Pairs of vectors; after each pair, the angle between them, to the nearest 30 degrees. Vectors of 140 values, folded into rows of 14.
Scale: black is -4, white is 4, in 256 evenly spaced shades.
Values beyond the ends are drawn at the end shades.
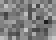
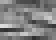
90 degrees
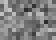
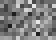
120 degrees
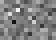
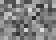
60 degrees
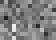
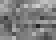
60 degrees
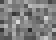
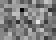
120 degrees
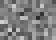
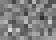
60 degrees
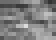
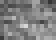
30 degrees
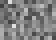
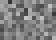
150 degrees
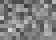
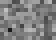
120 degrees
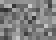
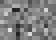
120 degrees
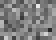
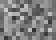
120 degrees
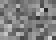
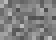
30 degrees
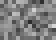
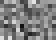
120 degrees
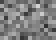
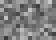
150 degrees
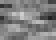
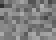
60 degrees
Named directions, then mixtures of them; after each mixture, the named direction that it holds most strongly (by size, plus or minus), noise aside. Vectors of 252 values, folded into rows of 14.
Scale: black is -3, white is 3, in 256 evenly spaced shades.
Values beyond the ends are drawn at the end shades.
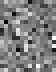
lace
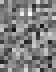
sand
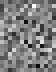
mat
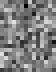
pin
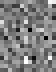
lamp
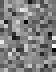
lace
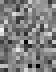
lace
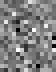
lace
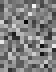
mat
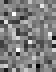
lace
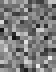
lace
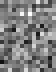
sand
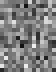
pin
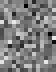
pin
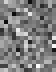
lace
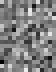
sand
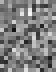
sand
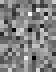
sand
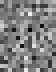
sand
